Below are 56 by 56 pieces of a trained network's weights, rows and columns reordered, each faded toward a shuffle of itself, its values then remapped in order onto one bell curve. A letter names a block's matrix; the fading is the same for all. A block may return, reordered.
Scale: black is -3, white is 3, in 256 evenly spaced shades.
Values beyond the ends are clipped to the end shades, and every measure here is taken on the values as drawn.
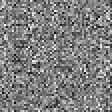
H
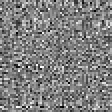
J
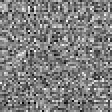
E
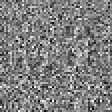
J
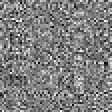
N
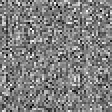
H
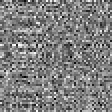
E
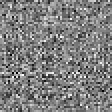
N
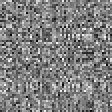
E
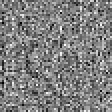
H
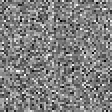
H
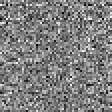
J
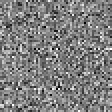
J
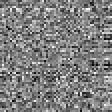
E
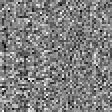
H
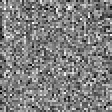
H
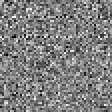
J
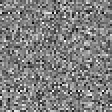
J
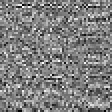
E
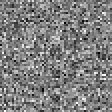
N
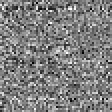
N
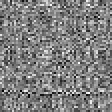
E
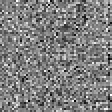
H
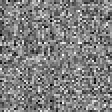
H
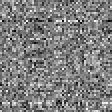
N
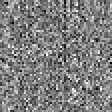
H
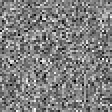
J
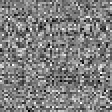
E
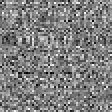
E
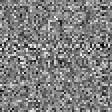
N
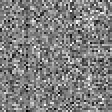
H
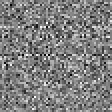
N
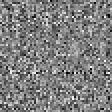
J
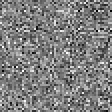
N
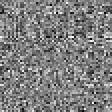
N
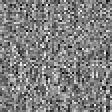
J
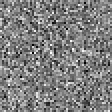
H
